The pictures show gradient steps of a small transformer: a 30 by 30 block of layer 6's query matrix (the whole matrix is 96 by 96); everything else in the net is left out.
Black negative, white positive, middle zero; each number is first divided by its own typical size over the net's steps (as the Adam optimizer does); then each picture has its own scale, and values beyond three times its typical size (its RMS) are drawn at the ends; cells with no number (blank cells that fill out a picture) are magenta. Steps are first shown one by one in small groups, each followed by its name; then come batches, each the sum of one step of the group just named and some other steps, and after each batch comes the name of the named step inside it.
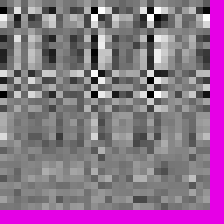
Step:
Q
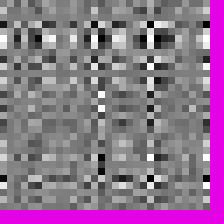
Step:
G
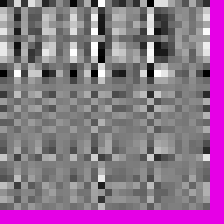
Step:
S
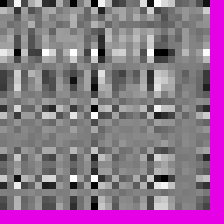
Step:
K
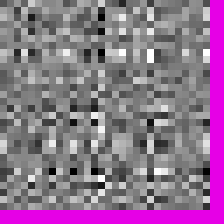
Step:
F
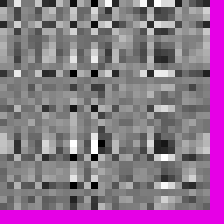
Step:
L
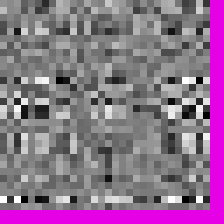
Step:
L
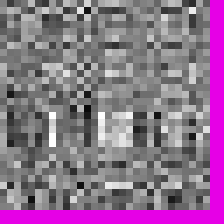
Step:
F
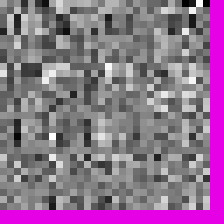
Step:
Q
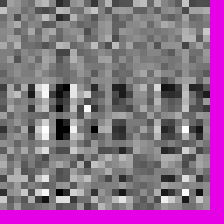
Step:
L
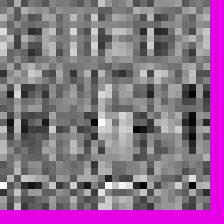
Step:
S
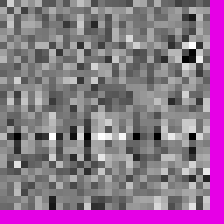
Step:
L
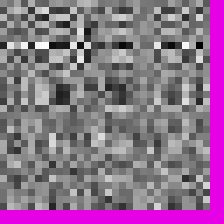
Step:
F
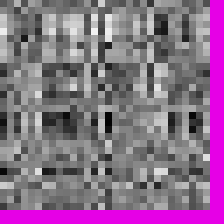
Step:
S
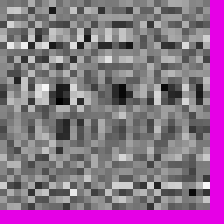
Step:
G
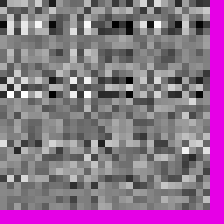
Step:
L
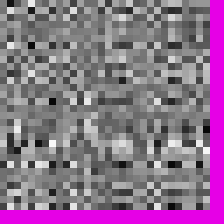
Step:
F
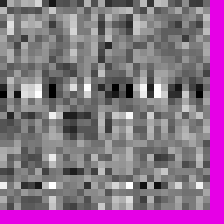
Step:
S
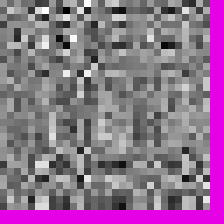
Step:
G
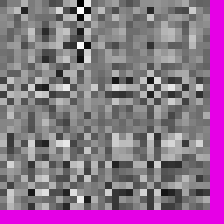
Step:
Q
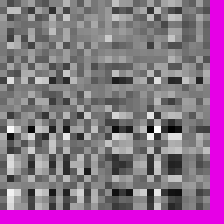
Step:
Q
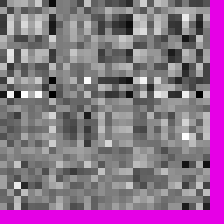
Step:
K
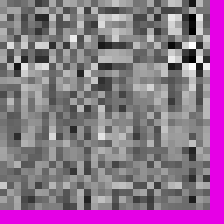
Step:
G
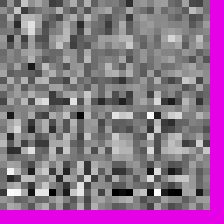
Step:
Q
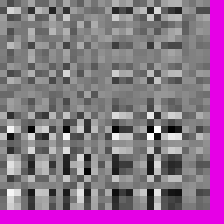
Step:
Q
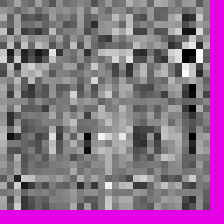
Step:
L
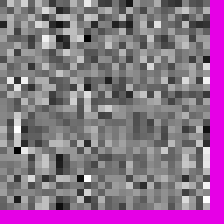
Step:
G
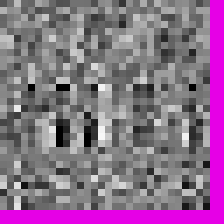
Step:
K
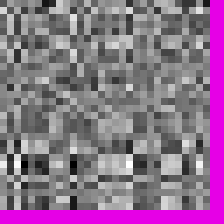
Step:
K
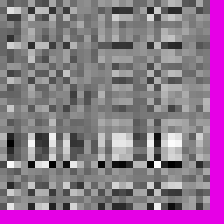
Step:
Q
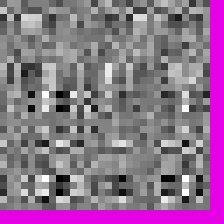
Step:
K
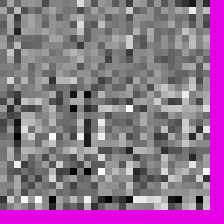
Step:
L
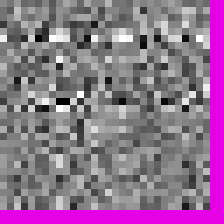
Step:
G
